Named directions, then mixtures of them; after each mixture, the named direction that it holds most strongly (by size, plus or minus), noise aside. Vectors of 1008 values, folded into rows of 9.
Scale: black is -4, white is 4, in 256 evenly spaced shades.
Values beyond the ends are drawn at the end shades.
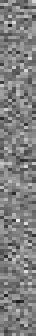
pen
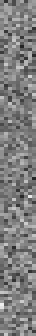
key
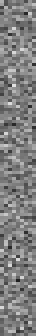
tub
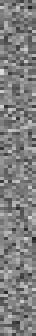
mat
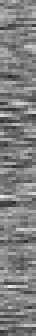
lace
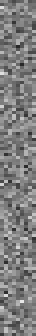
mat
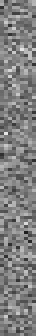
tub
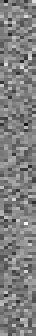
pen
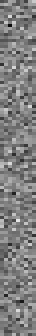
pen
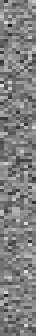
pen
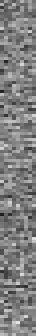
mat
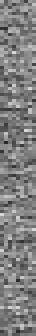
tub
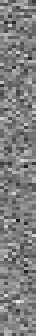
pen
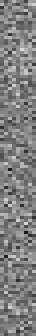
tub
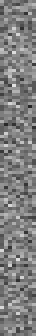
tub
